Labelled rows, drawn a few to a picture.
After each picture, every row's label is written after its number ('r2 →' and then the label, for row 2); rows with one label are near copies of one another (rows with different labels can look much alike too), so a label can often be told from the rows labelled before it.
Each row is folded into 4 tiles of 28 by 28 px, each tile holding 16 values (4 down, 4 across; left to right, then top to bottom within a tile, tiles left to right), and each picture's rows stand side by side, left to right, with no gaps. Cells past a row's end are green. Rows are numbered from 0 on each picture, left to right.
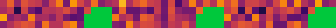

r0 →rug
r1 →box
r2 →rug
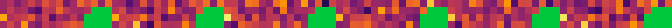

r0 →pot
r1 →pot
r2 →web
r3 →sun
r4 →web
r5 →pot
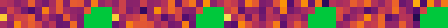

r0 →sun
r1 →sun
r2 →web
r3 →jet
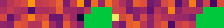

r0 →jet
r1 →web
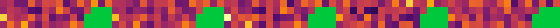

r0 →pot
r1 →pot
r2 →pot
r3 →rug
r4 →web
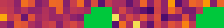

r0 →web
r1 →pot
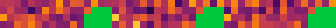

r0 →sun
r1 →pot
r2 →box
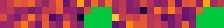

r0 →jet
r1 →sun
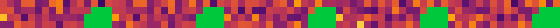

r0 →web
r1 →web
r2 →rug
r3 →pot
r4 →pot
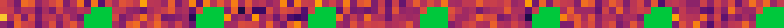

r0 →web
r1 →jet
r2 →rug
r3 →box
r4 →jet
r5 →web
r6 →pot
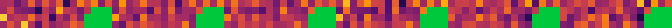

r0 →pot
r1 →box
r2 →box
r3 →box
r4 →jet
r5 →jet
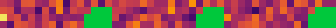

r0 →web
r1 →jet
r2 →sun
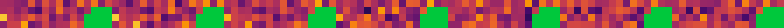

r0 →pot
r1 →pot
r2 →pot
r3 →sun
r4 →jet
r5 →rug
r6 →rug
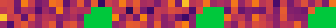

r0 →web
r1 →rug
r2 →box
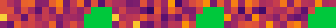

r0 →web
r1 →pot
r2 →rug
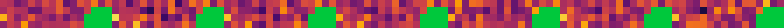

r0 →pot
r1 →pot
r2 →pot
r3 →pot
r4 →box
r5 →pot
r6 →sun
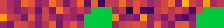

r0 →web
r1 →rug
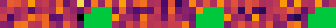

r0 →jet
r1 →box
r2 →rug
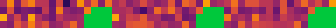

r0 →box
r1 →sun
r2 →box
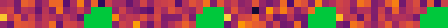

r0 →web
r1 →pot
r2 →sun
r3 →web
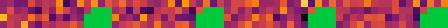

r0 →pot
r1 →rug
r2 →jet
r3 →jet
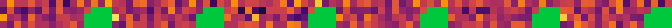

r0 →box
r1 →web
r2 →rug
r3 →box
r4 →rug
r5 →web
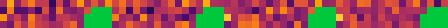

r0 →box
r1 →rug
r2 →sun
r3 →web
